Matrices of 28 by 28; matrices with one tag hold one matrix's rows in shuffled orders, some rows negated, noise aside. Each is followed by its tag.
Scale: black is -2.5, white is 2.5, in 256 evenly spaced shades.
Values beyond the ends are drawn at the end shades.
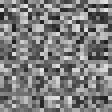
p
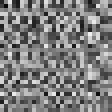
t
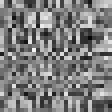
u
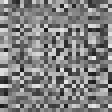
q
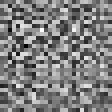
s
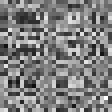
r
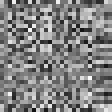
u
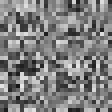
r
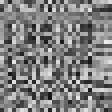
u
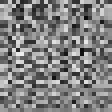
s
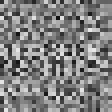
t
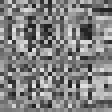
u
